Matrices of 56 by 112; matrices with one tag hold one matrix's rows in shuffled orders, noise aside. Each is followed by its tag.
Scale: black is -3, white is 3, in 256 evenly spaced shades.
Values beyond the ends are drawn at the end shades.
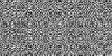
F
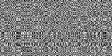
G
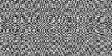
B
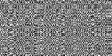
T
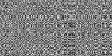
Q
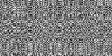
F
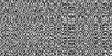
Q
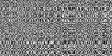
Q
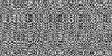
F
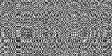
G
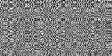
T
